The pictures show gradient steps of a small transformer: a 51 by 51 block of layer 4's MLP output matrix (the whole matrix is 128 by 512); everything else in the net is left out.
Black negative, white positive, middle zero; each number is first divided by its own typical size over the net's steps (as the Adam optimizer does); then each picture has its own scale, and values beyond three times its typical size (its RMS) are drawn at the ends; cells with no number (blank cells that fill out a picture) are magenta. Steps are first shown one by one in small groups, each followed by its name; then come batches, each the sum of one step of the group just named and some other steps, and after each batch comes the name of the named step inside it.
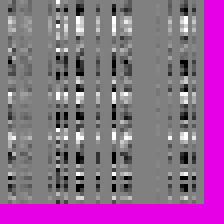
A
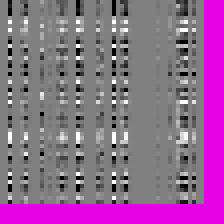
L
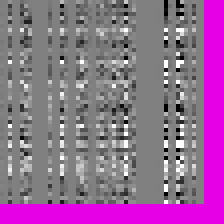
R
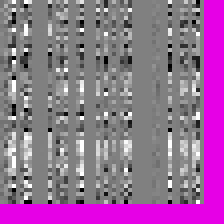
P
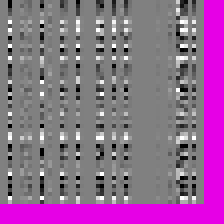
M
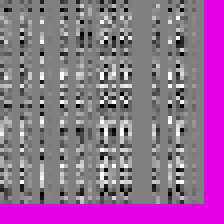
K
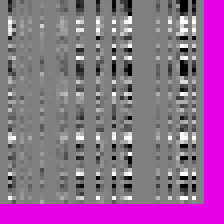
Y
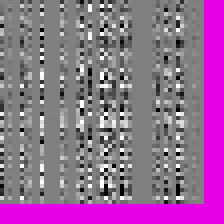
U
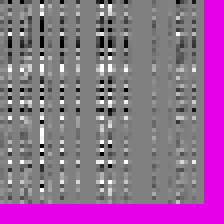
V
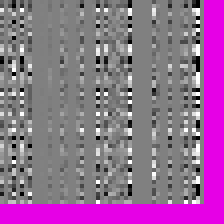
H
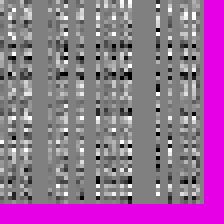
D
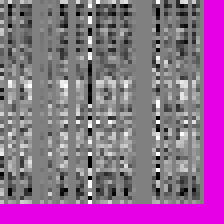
R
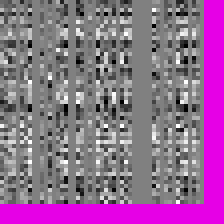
A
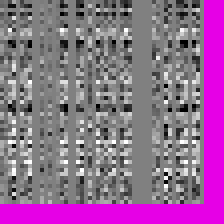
H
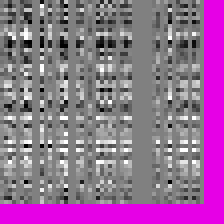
V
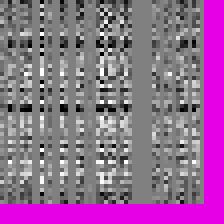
V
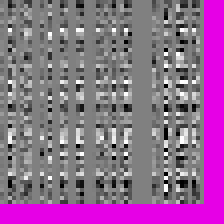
M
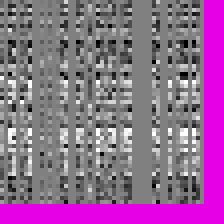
L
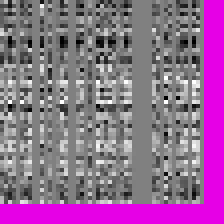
V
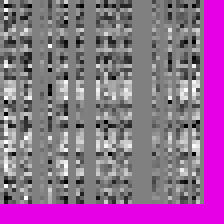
P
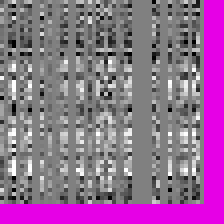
P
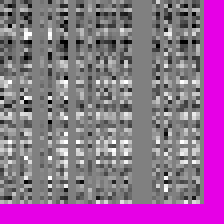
H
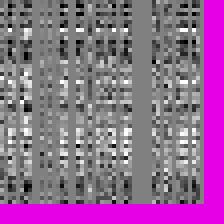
L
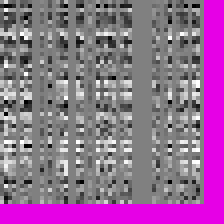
H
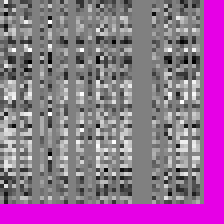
U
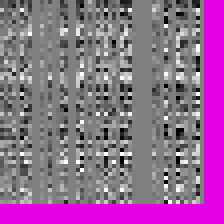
H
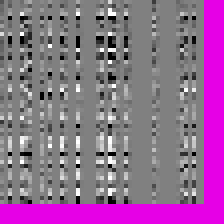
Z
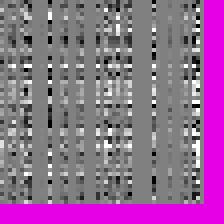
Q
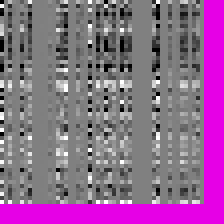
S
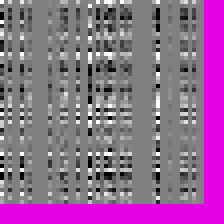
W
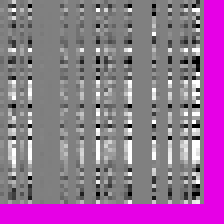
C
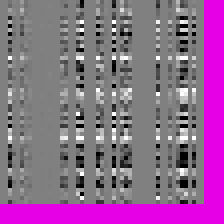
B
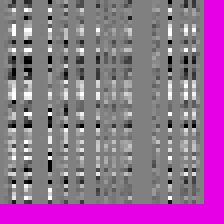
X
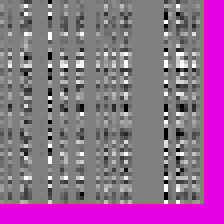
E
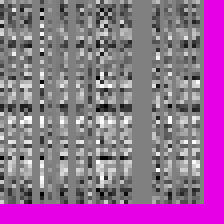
W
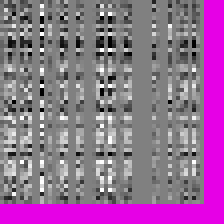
Z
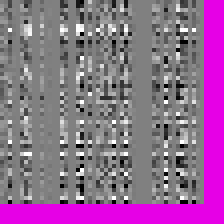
B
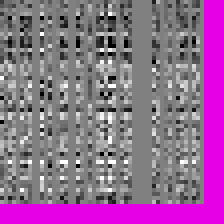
Z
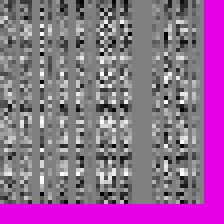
B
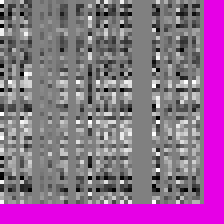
W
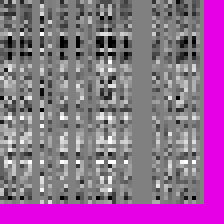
Z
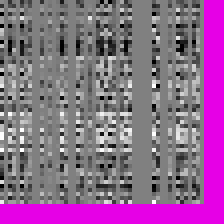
B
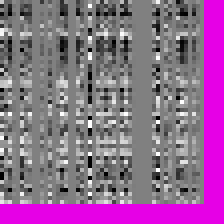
W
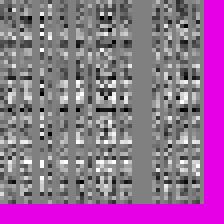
W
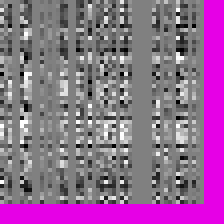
B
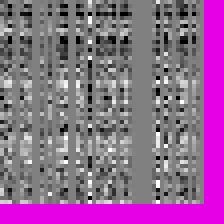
S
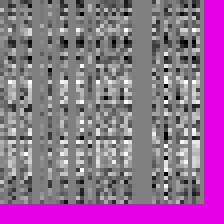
Q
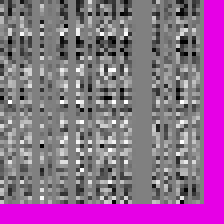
S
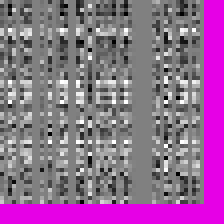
X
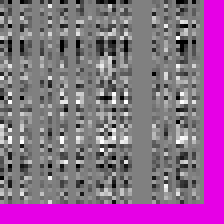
B
